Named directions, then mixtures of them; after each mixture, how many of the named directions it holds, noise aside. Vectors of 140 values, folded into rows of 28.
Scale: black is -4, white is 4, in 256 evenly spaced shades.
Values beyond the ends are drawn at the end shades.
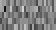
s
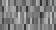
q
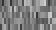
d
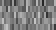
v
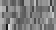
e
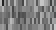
four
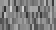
two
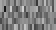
one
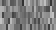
two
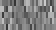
four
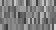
two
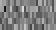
one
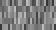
three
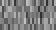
three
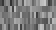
one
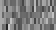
one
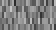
three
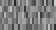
three
